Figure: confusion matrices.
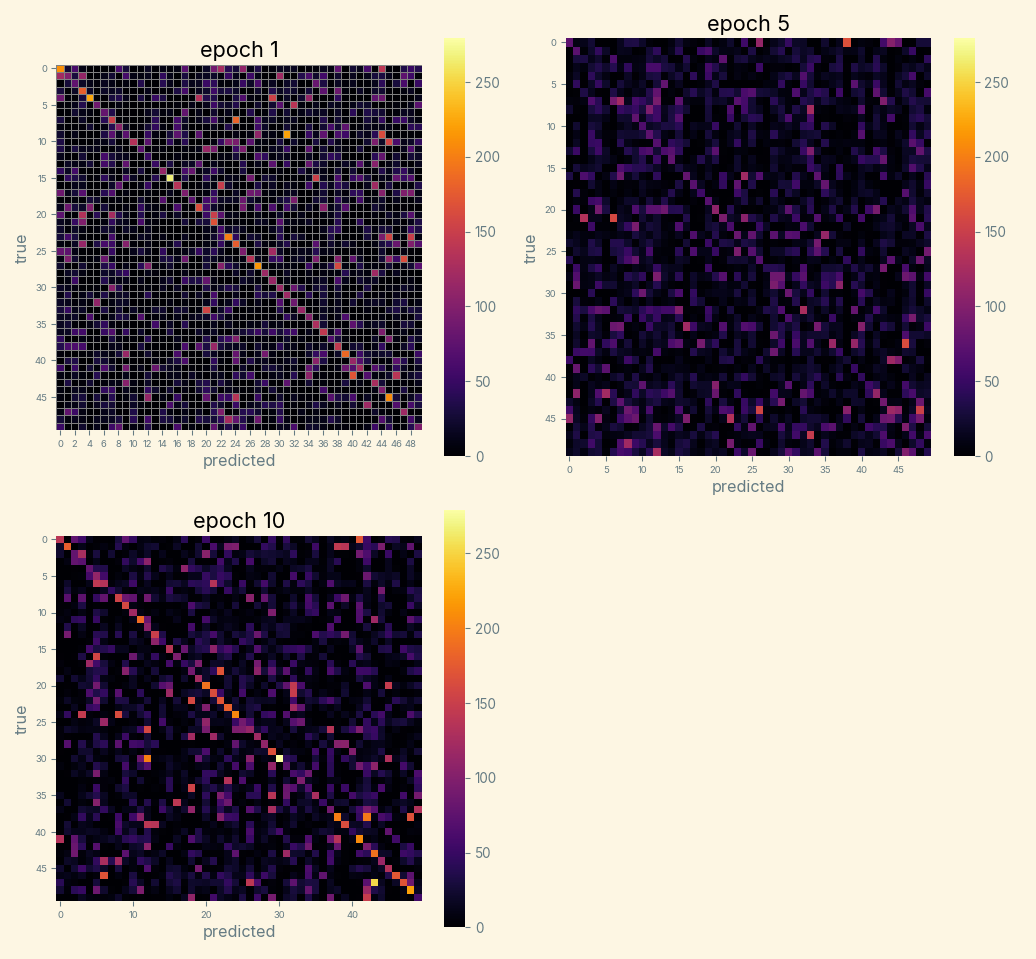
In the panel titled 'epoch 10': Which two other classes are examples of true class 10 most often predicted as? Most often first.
29, 41
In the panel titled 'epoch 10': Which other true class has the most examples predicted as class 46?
41
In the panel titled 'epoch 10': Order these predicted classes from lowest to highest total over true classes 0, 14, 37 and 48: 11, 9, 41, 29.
9, 11, 29, 41
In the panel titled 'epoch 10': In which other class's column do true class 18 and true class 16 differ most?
22
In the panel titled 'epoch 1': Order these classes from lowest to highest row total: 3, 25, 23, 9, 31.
31, 25, 3, 23, 9
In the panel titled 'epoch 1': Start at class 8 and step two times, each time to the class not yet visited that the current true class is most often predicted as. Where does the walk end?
9
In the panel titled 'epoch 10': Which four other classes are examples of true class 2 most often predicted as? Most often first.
3, 20, 41, 42
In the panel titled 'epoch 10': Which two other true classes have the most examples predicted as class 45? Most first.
20, 30
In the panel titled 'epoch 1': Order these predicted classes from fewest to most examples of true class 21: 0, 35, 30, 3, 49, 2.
35, 0, 49, 2, 30, 3
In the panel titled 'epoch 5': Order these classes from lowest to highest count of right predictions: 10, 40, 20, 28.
40, 10, 28, 20
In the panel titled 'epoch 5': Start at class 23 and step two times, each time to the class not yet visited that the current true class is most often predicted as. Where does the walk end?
28
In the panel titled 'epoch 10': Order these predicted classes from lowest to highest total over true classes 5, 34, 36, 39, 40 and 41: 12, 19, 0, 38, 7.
7, 19, 0, 38, 12
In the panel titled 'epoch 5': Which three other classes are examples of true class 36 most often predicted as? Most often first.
46, 39, 18
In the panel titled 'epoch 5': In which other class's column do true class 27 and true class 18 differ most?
43
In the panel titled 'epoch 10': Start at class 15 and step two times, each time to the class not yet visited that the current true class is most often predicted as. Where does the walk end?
32
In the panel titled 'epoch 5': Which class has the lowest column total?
27
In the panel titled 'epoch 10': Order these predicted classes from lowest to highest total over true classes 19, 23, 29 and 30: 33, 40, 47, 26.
47, 33, 40, 26
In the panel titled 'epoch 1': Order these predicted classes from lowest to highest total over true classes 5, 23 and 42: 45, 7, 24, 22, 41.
41, 7, 22, 24, 45
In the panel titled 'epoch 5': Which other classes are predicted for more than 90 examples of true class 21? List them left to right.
2, 6, 24
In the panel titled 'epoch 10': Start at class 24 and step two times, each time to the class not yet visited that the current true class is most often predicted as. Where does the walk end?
26
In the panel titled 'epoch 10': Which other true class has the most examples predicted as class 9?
18
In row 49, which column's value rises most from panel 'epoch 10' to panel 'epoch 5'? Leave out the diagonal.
12
